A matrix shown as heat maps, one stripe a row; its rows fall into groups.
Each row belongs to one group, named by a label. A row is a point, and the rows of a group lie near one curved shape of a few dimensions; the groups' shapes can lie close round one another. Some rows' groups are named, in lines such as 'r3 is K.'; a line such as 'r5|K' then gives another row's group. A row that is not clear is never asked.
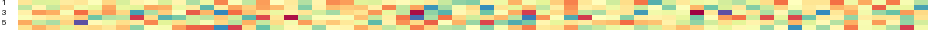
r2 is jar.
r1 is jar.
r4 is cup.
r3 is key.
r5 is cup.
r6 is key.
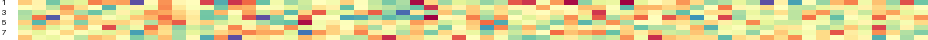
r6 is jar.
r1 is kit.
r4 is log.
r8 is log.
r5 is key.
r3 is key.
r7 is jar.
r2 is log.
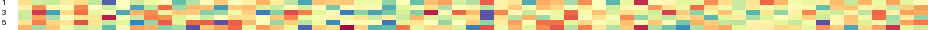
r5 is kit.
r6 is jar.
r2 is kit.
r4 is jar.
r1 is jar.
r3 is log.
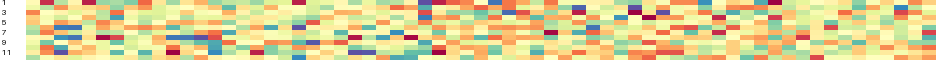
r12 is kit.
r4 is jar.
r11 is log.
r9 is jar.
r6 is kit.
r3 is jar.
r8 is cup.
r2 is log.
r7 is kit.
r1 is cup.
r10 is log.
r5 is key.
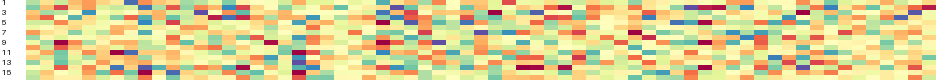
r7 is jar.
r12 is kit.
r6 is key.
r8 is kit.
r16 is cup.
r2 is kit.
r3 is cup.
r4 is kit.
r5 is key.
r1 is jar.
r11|jar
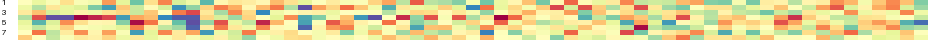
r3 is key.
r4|cup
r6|jar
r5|jar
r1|jar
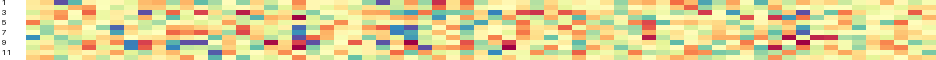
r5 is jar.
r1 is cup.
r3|key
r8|kit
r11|jar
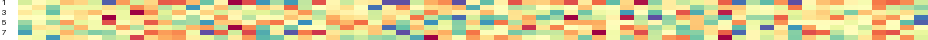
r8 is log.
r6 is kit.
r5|jar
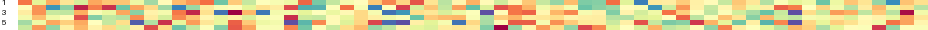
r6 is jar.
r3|key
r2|cup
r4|cup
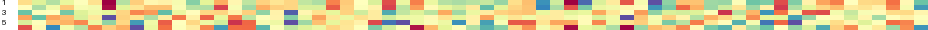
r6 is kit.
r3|kit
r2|jar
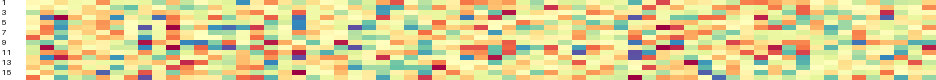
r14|log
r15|cup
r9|jar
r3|jar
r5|kit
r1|log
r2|jar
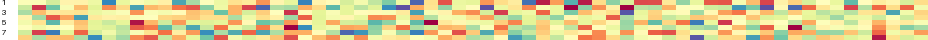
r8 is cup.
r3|log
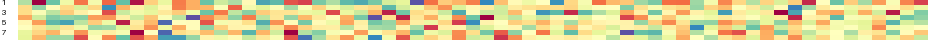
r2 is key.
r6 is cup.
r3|jar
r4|cup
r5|kit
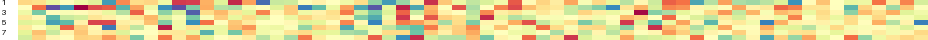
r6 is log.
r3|jar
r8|key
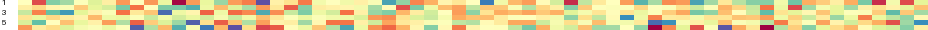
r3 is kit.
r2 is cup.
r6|log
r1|key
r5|jar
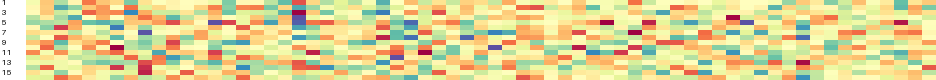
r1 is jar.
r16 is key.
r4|kit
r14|log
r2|kit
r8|key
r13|cup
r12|kit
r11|key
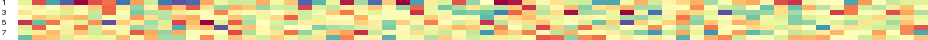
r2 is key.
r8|kit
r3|jar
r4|cup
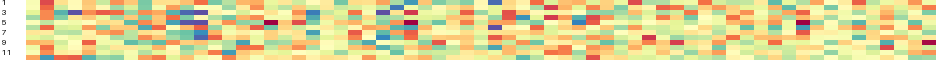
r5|cup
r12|cup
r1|key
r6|key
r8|jar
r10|jar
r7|cup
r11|kit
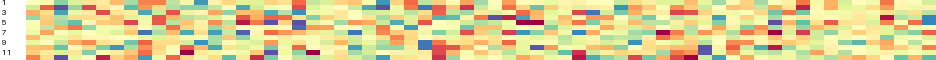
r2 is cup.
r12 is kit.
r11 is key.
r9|jar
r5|kit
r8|log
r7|log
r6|key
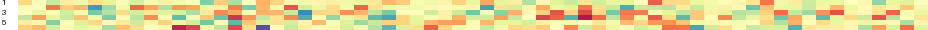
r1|log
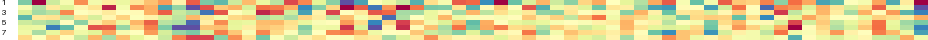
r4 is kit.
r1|log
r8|key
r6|cup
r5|cup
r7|jar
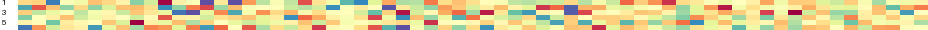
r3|cup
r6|key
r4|key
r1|log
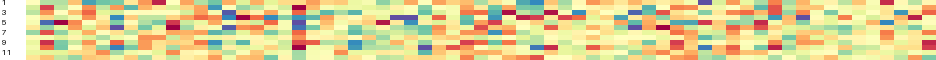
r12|kit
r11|log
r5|key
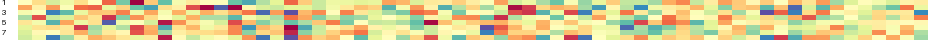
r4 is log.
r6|cup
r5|log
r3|kit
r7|cup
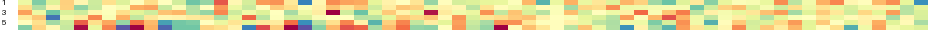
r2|cup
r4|kit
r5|cup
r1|jar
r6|cup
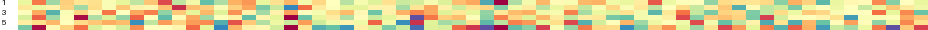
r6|log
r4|cup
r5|key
